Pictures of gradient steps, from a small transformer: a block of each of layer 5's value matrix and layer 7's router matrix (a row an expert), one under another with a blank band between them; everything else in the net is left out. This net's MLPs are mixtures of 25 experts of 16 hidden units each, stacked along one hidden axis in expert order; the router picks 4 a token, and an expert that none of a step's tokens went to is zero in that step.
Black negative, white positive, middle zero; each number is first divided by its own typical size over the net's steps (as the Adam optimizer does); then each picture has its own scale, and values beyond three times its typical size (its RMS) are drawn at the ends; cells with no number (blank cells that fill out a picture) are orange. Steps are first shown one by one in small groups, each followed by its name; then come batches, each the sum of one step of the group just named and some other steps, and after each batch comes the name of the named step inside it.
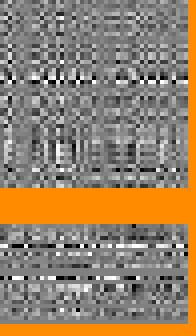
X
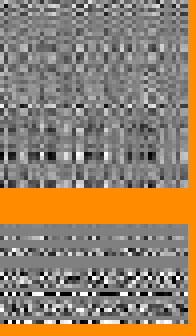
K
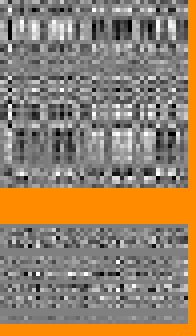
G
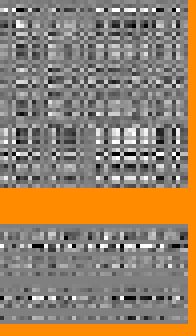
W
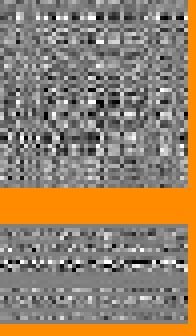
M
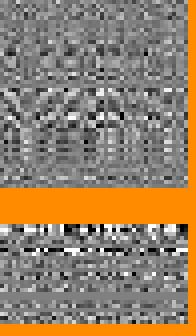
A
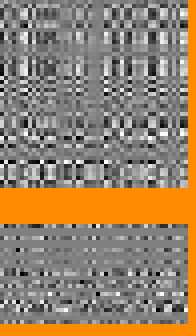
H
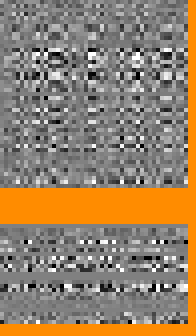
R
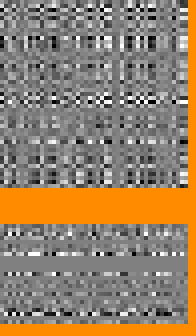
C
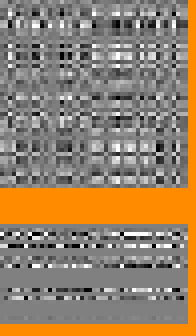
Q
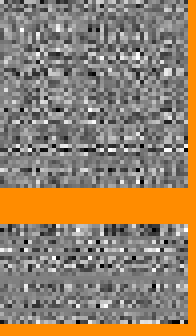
R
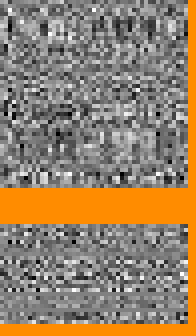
G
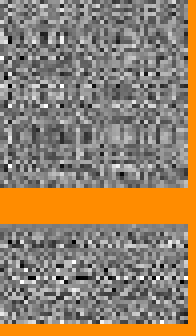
K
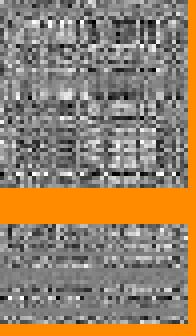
Q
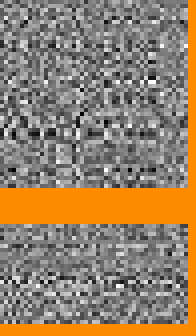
X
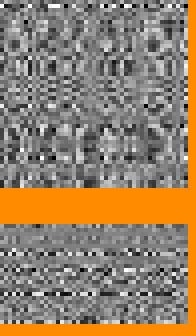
K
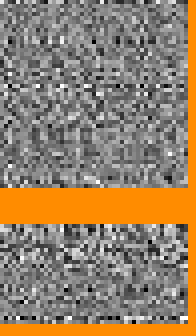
A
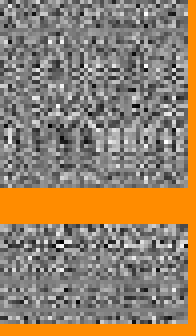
A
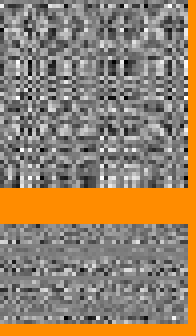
H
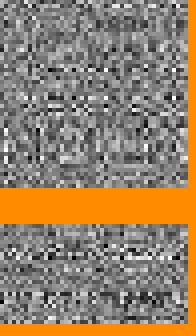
K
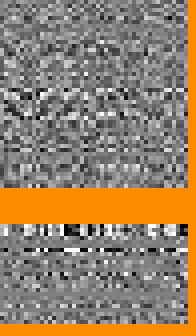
A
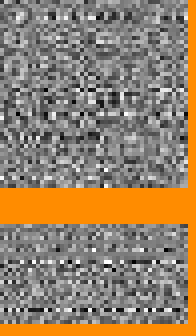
M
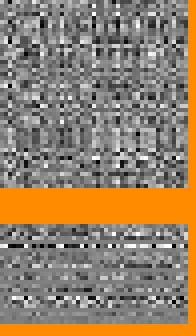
Q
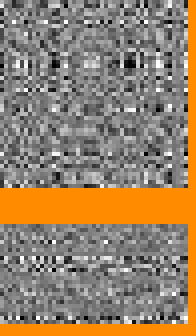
H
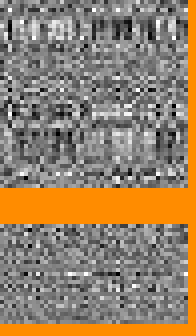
G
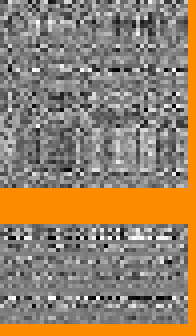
H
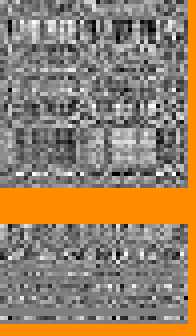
G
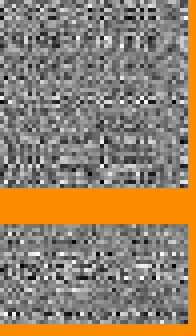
C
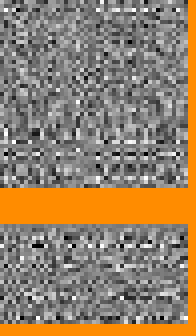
W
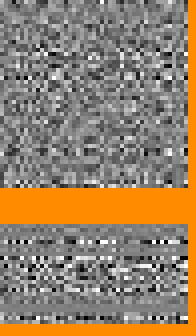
R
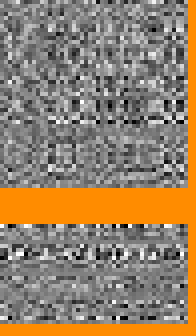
X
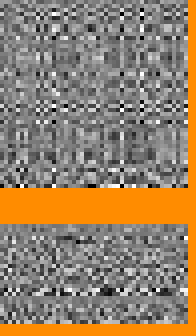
K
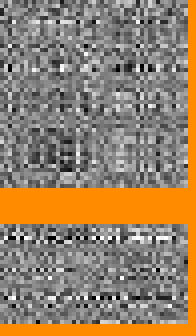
K
